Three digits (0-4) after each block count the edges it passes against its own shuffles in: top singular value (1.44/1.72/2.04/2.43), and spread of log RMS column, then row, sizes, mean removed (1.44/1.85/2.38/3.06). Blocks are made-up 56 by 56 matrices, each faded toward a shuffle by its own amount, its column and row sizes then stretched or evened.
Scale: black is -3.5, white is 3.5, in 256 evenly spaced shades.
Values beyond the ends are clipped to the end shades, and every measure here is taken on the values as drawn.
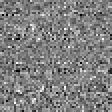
2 0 3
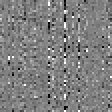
3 4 0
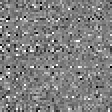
2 2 3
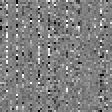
0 4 0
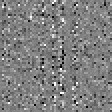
0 3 0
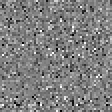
0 1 2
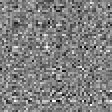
3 0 2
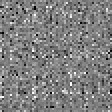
2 3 2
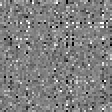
2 2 2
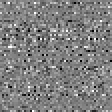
1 0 4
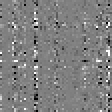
3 4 2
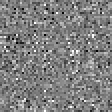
0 1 3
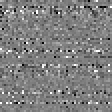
0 0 4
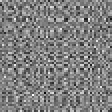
4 1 3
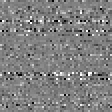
2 0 4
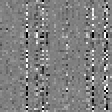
4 4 1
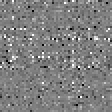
1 0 3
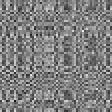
4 3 3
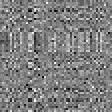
4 2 2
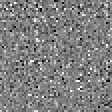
1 1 1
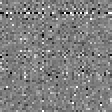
3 1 2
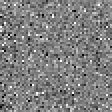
0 2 1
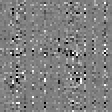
1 4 2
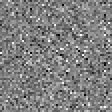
0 1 0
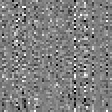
3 4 0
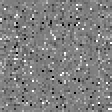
0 1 0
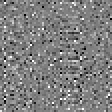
3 2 1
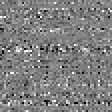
1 0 4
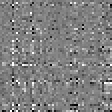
3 3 3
